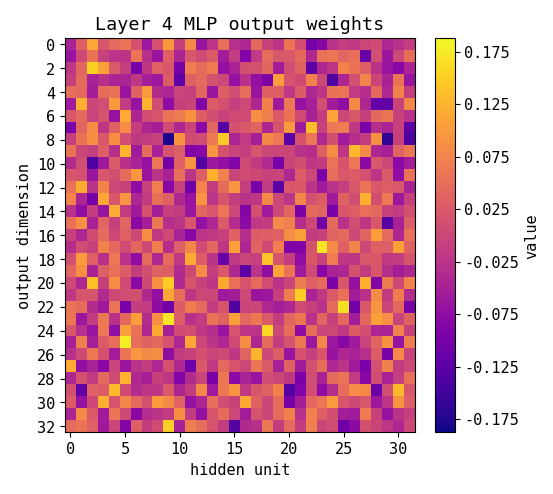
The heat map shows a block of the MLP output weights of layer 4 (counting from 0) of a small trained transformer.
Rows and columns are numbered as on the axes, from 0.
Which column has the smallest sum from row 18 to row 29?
26
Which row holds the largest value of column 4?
29
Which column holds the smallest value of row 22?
15
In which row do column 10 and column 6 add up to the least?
2
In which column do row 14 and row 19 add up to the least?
16
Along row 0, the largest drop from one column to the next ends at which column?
12
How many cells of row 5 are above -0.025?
19
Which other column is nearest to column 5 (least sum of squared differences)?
3
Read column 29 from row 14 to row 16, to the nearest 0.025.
0 -0.125 0.05
